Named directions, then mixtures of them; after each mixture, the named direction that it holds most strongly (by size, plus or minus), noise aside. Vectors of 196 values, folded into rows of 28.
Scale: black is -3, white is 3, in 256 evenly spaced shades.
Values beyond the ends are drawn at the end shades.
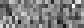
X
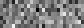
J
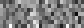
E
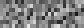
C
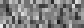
X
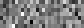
J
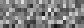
C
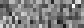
X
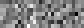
C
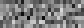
C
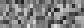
C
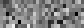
C
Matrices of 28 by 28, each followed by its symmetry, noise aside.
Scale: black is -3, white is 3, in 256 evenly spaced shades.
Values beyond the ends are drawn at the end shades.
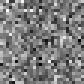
mirrored top to bottom.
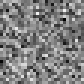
symmetric across the other diagonal.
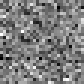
symmetric.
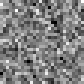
same after a half turn.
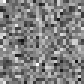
mirrored top to bottom.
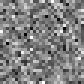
same after a half turn.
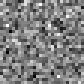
symmetric across the other diagonal.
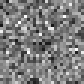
symmetric.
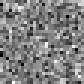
symmetric across the other diagonal.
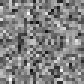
mirrored top to bottom.
